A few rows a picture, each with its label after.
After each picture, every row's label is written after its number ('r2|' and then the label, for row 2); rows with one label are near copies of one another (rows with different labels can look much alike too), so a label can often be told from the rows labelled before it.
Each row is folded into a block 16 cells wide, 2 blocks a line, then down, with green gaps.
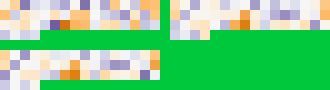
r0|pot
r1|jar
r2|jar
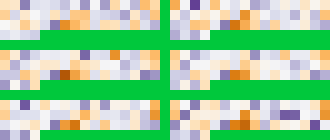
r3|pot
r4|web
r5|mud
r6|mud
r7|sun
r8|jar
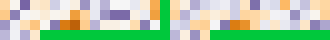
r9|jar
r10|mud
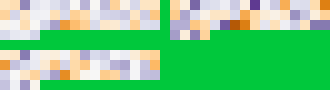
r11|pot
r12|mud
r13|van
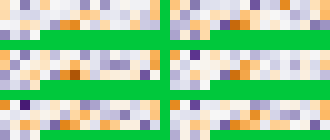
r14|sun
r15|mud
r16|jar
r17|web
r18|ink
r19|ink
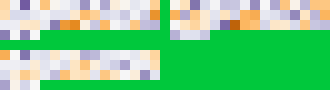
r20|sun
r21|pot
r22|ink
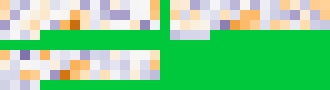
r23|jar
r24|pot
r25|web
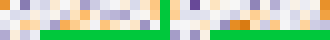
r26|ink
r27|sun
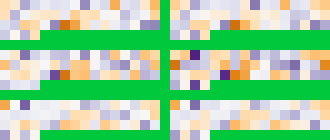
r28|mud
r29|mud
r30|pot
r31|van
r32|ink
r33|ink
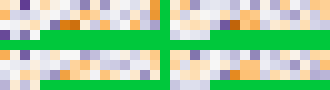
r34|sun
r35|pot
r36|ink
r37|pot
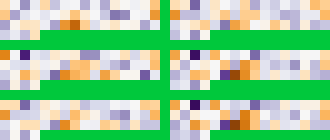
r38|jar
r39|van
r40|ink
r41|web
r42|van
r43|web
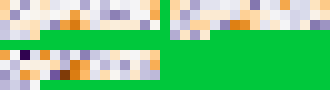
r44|jar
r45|mud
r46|web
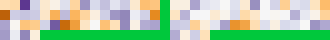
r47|van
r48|mud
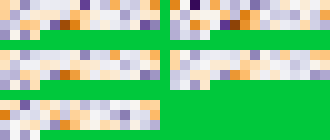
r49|mud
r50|web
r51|mud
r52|mud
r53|van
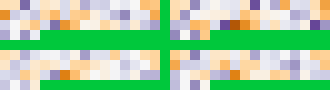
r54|van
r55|mud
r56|mud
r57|van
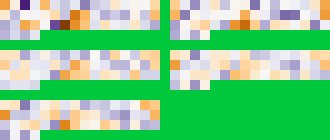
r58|web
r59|jar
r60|pot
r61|van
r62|van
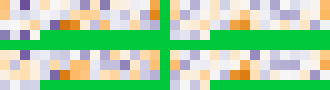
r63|sun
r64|jar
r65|pot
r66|jar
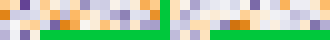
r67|van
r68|mud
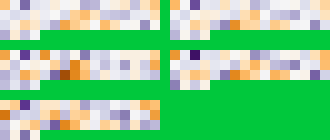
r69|ink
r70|ink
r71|web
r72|ink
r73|van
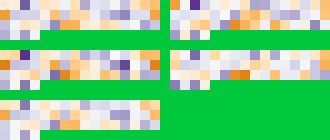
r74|van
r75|ink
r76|van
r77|sun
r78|van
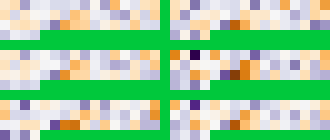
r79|pot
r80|mud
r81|pot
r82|web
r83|sun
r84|web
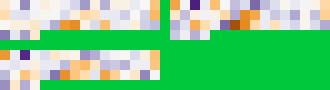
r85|sun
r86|web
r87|ink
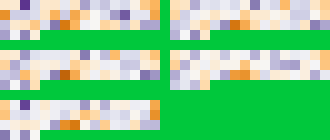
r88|van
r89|mud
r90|mud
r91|jar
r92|sun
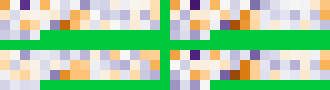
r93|web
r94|web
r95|pot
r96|web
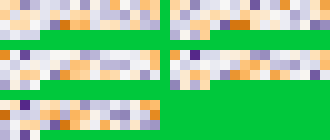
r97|pot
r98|mud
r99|ink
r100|ink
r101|van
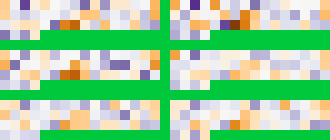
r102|sun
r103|web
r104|jar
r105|ink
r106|pot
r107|mud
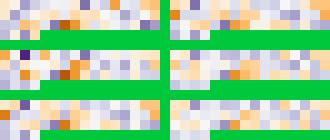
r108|mud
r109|van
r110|web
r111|pot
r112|van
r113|pot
